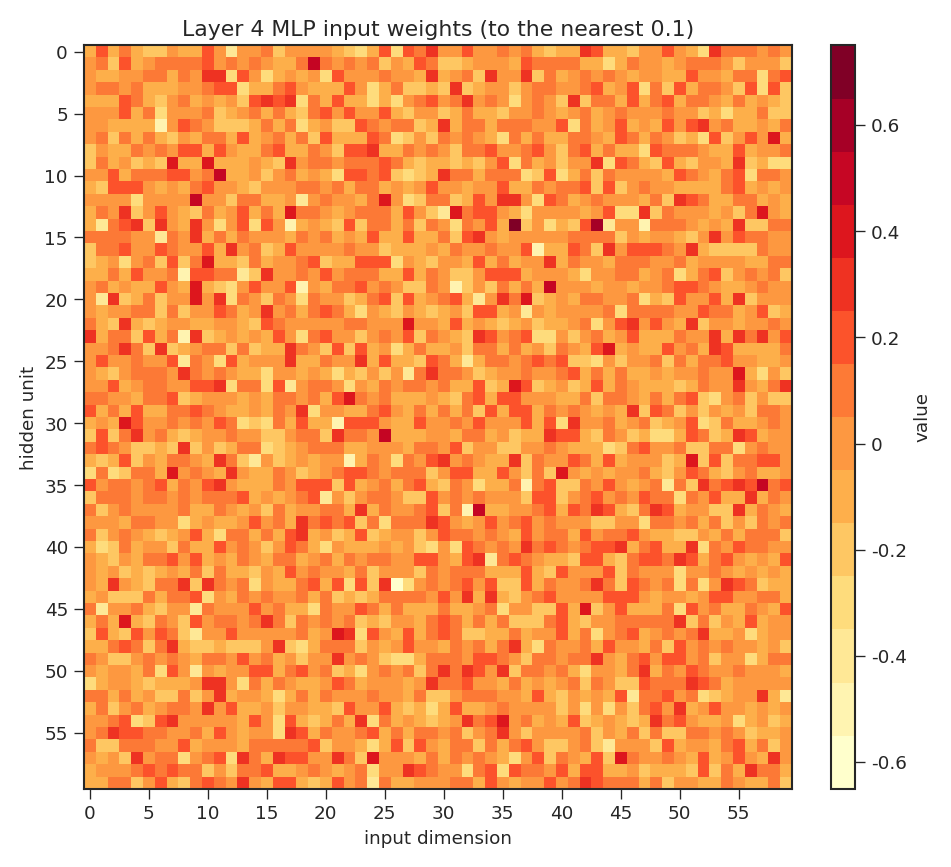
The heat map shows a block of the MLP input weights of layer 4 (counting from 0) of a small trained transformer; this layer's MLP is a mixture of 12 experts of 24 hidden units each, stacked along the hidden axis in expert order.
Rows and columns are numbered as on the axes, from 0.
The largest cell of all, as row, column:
14, 36
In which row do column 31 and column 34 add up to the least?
19
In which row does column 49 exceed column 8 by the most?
18
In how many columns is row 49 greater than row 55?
21
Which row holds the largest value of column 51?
33
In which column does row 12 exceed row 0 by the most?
9
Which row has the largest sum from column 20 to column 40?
38
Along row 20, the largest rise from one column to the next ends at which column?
2
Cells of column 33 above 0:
26
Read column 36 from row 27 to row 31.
0.4 0.2 0.2 0 -0.2
